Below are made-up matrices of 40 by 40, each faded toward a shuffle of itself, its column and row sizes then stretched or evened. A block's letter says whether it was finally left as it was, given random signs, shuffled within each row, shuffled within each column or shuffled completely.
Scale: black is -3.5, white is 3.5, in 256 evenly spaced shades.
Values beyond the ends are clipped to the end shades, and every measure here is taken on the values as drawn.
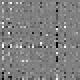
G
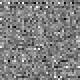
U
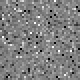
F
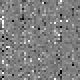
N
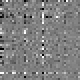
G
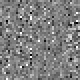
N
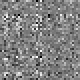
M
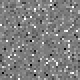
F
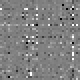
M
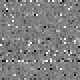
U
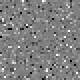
F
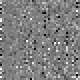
N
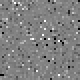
F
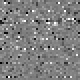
U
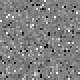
F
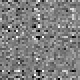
G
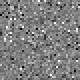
F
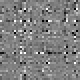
G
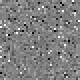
F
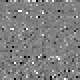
U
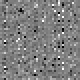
N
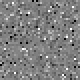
F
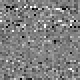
U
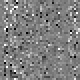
N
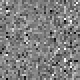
N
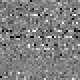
U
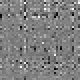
G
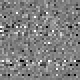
U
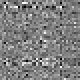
G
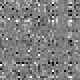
G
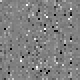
N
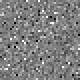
F
